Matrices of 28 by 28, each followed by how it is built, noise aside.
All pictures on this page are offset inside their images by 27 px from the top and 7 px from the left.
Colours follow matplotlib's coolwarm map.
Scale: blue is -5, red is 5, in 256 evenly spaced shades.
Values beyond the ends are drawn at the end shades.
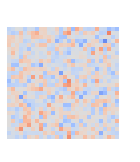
repeating rows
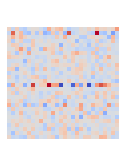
uneven rows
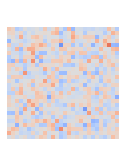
repeating rows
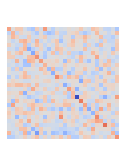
diagonal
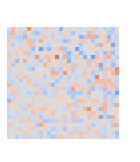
upper triangular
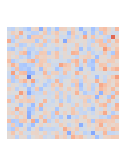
repeating rows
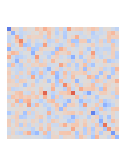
diagonal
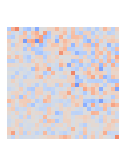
upper triangular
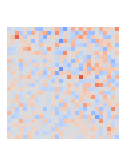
upper triangular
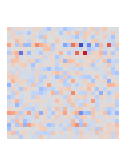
uneven rows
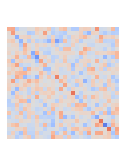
diagonal
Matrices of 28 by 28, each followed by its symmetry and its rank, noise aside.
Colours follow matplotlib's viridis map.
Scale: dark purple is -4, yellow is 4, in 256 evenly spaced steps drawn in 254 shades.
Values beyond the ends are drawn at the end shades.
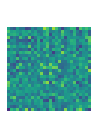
no symmetry, rank four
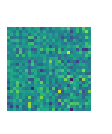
antisymmetric, rank six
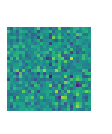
antisymmetric, rank six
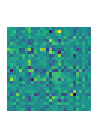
symmetric, rank four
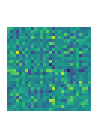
no symmetry, rank five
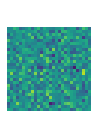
antisymmetric, rank six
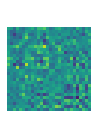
symmetric, rank four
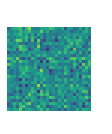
no symmetry, rank six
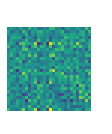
no symmetry, rank five
